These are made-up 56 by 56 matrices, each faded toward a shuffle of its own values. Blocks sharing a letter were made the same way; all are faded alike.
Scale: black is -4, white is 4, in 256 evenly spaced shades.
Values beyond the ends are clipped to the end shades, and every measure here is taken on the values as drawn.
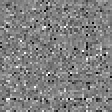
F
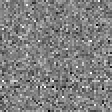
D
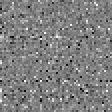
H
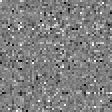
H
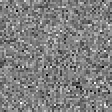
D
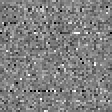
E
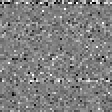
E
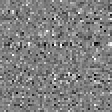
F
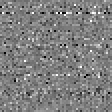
E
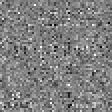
F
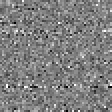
D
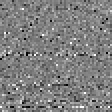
E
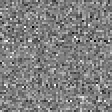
D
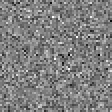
D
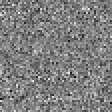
D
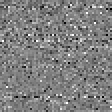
E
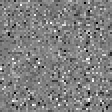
H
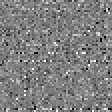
E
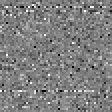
E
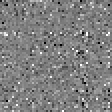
H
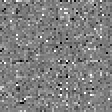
H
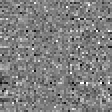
F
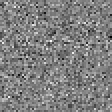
D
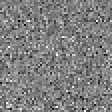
D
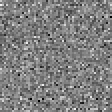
D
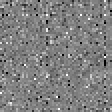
H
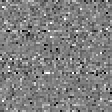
E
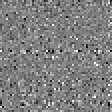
F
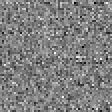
D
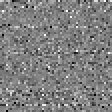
E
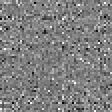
F
